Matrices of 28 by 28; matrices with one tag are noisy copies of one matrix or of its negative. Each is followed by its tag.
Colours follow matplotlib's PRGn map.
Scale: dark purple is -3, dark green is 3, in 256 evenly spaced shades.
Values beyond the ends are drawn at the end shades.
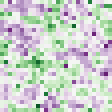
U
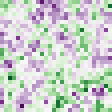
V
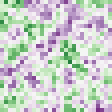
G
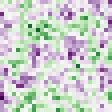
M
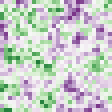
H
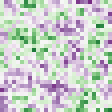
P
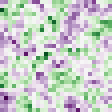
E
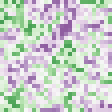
G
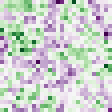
U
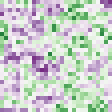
H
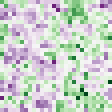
H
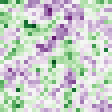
G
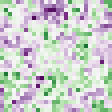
V
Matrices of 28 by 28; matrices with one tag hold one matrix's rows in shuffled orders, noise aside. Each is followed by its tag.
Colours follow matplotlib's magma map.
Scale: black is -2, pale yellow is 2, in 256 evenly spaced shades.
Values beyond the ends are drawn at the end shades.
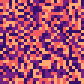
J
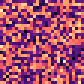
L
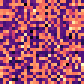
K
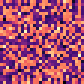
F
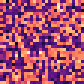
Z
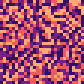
J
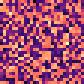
J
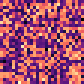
K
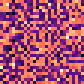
K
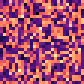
J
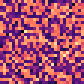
Z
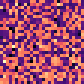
J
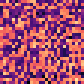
K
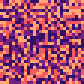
K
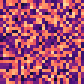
F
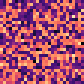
L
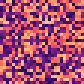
Z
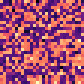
Z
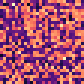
Z
